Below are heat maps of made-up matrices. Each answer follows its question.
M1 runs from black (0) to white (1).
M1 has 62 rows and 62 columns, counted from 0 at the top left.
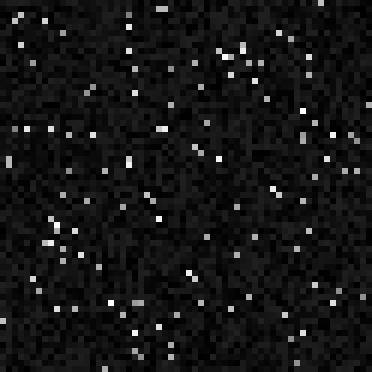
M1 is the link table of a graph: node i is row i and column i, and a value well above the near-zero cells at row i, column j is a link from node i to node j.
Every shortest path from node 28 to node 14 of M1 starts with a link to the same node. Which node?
node 11
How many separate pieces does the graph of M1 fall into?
12
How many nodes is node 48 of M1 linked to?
2
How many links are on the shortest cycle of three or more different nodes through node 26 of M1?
4
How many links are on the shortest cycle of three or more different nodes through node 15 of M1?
5
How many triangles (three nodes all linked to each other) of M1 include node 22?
1
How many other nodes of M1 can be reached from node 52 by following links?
7
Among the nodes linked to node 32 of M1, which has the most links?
node 10
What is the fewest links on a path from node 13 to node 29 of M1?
6
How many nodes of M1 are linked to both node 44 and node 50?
0
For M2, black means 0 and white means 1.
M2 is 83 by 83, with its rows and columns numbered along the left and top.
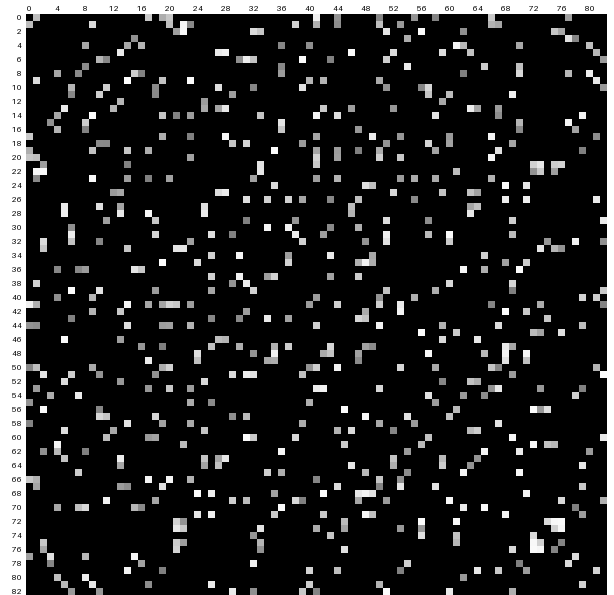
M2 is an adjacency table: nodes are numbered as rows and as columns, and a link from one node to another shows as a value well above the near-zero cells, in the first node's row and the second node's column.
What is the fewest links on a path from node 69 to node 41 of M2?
2
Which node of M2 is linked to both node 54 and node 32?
node 78
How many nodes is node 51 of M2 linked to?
10
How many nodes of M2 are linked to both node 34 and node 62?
1
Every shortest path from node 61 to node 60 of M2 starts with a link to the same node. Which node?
node 74
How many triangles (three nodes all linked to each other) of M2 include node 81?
4
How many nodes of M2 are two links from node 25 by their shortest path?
8
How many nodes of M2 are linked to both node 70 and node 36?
7
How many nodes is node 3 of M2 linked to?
4
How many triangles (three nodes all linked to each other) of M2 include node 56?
6
